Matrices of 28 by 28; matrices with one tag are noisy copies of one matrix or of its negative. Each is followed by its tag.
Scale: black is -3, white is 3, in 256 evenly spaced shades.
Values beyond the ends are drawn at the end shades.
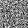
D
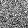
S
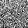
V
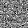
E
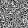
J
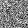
D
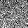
V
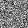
J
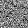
J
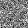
J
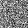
D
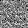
E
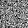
D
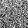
V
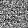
E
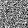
D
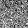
V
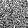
V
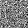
D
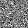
J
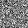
D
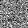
E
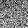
V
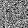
D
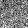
V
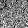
V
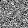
J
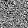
J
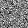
J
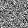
J
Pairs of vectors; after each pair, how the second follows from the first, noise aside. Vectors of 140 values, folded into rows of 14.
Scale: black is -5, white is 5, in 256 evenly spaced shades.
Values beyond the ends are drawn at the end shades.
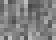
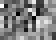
wrapped around, negated, scaled up.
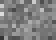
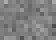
reversed, negated, shrunk.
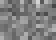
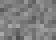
reversed, negated, shrunk.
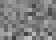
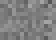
wrapped around, negated, shrunk.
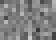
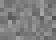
wrapped around, shrunk.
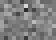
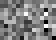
wrapped around, negated, scaled up.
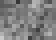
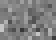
wrapped around, negated, partly zeroed.
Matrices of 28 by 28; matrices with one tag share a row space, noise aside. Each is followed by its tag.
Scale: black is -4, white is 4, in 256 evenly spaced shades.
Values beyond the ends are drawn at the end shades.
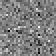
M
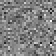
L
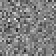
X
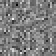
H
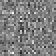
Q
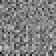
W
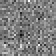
Q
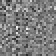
X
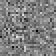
H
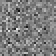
X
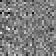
W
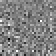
W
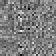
Q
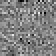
Q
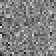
W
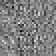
Q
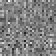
W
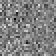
X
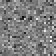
L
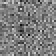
Q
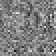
L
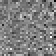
L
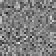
W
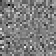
W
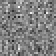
M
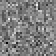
M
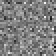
L
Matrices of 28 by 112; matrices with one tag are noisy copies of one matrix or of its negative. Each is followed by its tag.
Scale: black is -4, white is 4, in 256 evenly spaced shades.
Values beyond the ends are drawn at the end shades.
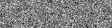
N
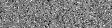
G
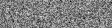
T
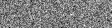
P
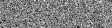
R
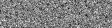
R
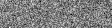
P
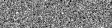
T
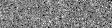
G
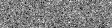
T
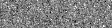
G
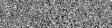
G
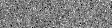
G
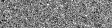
R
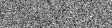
G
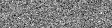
P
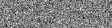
T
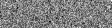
G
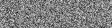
T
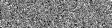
G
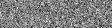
G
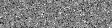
N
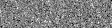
G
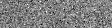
P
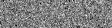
R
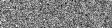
R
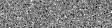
P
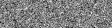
N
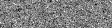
N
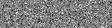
T
